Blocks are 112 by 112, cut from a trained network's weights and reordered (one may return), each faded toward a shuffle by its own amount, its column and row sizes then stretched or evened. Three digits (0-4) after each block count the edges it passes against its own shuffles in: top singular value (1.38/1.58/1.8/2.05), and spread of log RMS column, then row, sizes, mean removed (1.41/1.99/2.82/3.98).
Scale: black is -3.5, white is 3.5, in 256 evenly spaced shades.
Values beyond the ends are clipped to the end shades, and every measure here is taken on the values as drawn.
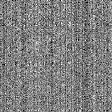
4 0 2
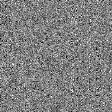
1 2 1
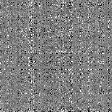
1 3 3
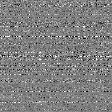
1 1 4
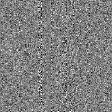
2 3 0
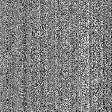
3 3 0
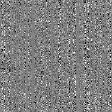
1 4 1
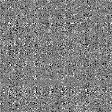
0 2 3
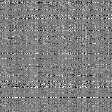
4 0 4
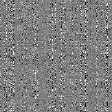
1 4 1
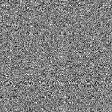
3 0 2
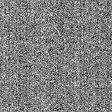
1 0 2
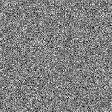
3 0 2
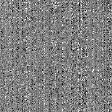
2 3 2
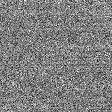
1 0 0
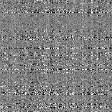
3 1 4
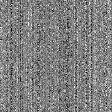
4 3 0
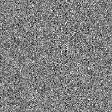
1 2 0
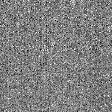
0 0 2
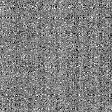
2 0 3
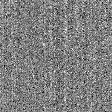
1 1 0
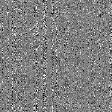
0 4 1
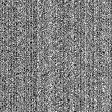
4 1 0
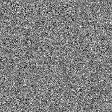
0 0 1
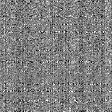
3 0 3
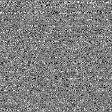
0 0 3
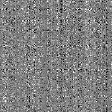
2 3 3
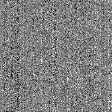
1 3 0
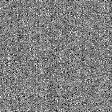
0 0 2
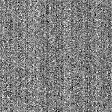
3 1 1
